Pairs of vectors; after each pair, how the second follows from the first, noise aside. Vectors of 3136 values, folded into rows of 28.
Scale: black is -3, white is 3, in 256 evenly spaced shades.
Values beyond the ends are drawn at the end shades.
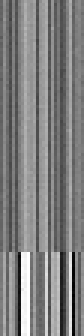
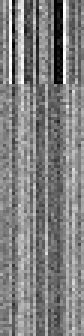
reversed, negated.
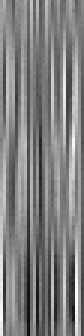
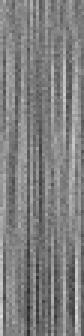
shrunk.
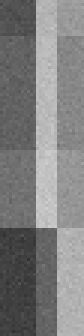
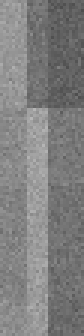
reversed, shrunk.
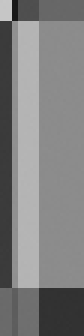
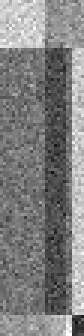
reversed, negated.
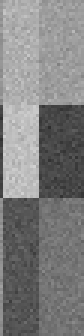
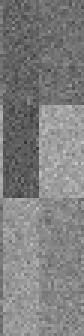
negated, shrunk.
